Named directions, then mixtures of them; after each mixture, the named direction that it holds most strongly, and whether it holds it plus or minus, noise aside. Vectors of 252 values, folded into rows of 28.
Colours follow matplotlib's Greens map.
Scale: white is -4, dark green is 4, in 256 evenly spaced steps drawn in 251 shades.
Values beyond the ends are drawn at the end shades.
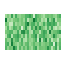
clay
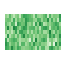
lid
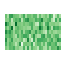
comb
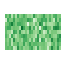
clay, minus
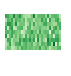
lid, minus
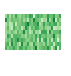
clay, plus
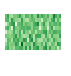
comb, minus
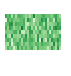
clay, minus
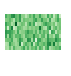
lid, minus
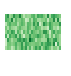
lid, minus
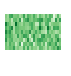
comb, plus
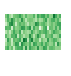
comb, minus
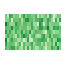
comb, plus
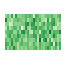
clay, plus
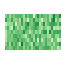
comb, minus
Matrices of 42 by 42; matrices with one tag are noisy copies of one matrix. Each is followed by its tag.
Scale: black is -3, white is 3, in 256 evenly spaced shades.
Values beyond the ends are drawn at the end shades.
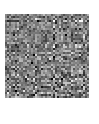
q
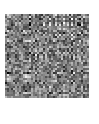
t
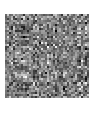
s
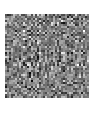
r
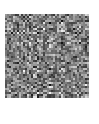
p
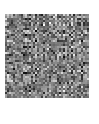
t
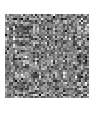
s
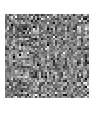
s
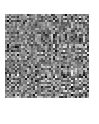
q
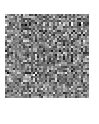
t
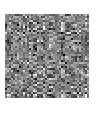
p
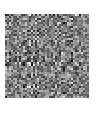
r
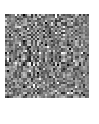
r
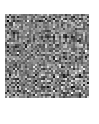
q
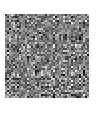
q
